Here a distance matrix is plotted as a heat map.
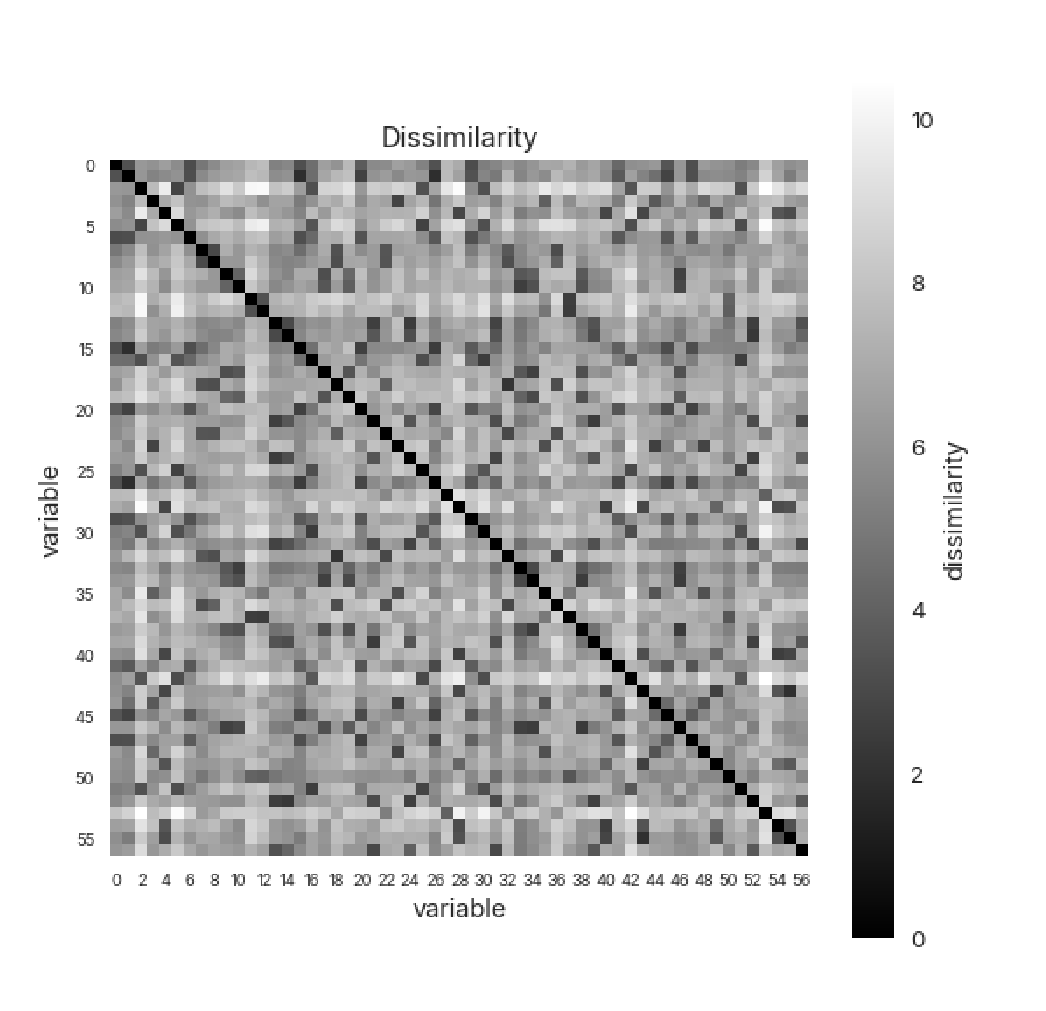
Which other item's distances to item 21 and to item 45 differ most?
39
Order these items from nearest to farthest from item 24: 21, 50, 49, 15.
21, 50, 15, 49
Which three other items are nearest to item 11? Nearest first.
37, 12, 50
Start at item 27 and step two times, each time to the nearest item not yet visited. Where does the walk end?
22
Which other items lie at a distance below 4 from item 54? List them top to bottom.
4, 28, 40, 43, 55
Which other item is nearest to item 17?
34
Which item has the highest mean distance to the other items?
53
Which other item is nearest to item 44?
23
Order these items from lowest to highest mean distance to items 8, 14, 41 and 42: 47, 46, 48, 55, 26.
26, 47, 46, 55, 48
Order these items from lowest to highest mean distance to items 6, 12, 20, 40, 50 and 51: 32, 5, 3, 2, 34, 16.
16, 3, 34, 5, 2, 32
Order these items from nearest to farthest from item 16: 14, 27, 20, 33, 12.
20, 33, 14, 27, 12
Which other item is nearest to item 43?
55
